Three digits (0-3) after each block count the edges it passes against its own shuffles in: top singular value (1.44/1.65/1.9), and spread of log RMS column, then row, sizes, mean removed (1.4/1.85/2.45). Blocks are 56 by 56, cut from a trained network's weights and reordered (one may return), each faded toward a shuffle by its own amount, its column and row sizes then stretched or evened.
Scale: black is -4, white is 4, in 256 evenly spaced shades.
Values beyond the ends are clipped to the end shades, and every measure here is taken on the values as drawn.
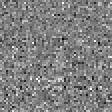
1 0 2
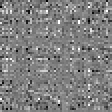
3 3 3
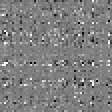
0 3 3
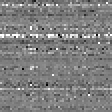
3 0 3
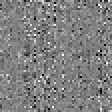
0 3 1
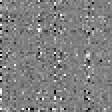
2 3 2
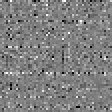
0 2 3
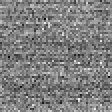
2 1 0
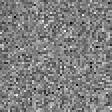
1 0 0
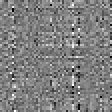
3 3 0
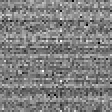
3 1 0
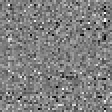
0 2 2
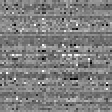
3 1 2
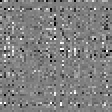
0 3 3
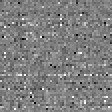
0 0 2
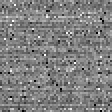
1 0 0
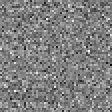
2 1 0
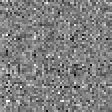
2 1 2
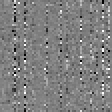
1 3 0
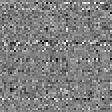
2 1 3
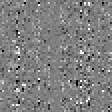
0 3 1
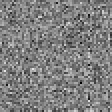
2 0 0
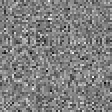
2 0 1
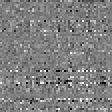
2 1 3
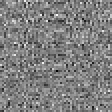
3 0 2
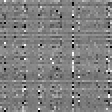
3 3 0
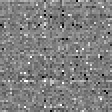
0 1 1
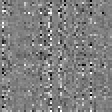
2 3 1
